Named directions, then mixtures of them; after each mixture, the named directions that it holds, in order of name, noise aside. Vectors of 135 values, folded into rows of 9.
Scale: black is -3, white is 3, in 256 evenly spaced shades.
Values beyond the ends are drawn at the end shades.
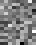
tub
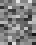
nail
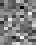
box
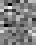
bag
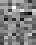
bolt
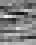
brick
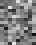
nail.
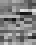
bolt, brick.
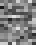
brick, nail.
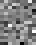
tub.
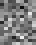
box.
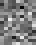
box.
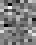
bag.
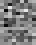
bag, brick.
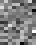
tub.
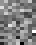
bolt, tub.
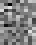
bag.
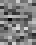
brick, nail.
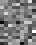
tub.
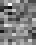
bag, brick.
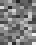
nail.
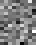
tub.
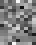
box, nail.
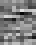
bolt, brick.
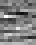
brick.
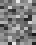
nail.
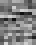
bolt, brick.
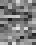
brick, nail.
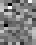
bag, tub.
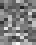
box, brick.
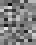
bag, box.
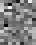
bag, tub.
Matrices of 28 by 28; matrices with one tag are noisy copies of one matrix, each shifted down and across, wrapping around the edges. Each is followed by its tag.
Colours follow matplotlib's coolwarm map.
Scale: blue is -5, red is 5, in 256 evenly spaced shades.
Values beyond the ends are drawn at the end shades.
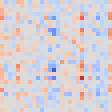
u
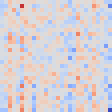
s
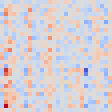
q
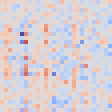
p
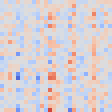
q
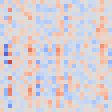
p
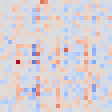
p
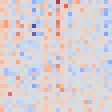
s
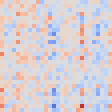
u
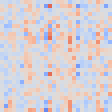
p
